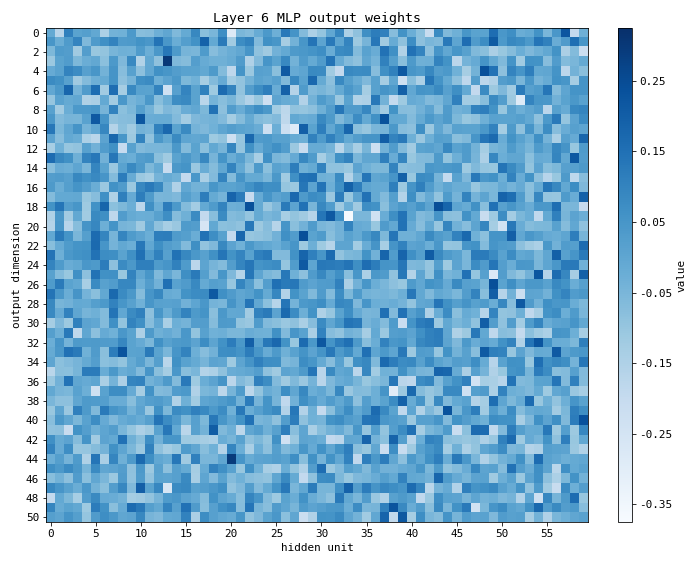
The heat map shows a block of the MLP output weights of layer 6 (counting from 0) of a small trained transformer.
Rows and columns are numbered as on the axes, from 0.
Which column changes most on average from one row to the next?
39
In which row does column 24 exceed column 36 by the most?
12
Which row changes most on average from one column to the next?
25
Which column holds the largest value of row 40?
59
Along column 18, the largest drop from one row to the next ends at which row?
42
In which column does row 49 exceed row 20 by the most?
50
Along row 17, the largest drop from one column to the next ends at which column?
22
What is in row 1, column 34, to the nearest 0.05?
-0.1
